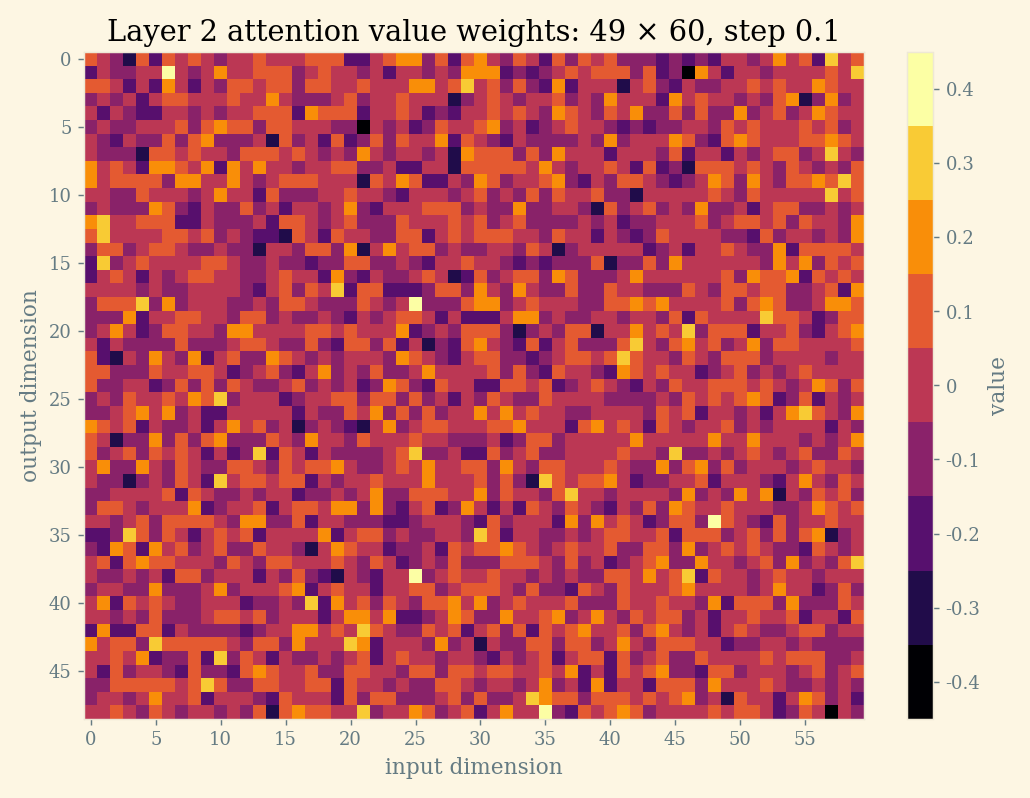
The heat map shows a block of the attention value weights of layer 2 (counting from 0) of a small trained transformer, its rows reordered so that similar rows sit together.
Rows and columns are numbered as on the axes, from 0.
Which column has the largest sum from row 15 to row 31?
59
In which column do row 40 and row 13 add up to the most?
1
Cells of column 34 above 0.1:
2
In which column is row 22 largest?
41
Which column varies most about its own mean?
21
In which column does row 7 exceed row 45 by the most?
57
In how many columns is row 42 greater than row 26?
25
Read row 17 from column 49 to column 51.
0.1 0.1 0
